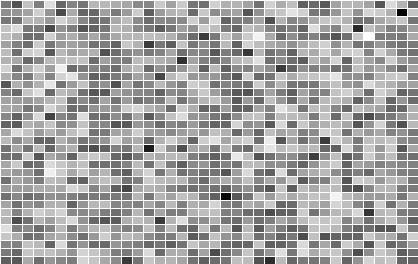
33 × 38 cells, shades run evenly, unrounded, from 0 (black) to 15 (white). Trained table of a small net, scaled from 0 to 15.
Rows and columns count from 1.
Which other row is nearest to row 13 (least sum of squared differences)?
26
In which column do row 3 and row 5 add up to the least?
19
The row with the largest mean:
17
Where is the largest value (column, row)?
34, 5
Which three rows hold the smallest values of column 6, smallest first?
2, 1, 11
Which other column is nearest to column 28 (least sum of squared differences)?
4
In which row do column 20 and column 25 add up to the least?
33
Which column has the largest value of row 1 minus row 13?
36
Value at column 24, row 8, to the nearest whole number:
13
